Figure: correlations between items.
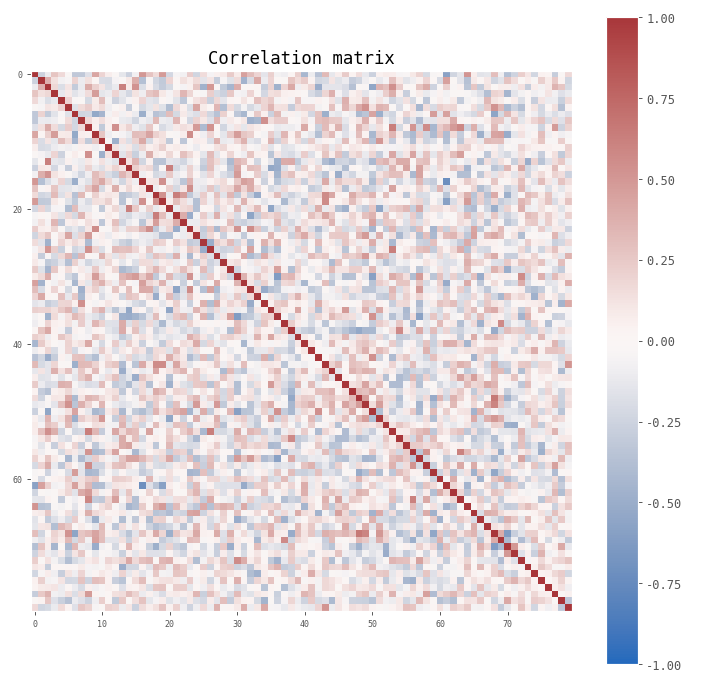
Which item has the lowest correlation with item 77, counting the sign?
59
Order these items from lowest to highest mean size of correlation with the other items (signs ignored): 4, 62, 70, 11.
11, 4, 62, 70
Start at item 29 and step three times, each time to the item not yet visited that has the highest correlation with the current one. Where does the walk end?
42
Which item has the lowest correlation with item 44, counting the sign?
13
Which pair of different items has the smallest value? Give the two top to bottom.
16, 61
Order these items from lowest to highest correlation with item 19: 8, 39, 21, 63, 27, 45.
8, 39, 45, 63, 27, 21
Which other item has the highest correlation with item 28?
64
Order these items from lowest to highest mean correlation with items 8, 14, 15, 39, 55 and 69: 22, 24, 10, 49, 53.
22, 10, 49, 24, 53
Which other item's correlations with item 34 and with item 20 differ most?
57
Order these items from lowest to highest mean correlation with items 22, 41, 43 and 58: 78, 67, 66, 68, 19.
67, 78, 66, 19, 68
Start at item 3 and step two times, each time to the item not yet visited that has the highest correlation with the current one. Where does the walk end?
23
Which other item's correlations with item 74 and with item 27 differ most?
79
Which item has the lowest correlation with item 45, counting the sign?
15
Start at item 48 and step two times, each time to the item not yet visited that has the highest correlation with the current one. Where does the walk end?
49
